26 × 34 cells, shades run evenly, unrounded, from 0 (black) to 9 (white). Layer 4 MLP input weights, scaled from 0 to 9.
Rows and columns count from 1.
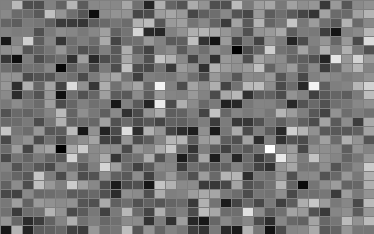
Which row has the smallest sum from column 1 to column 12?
7
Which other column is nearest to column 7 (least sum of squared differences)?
29
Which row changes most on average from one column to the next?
10
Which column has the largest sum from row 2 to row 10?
34
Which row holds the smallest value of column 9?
2
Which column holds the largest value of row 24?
23
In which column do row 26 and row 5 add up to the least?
1
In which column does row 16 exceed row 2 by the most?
9
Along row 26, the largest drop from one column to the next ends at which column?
3
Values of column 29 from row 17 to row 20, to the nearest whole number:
5 7 4 5
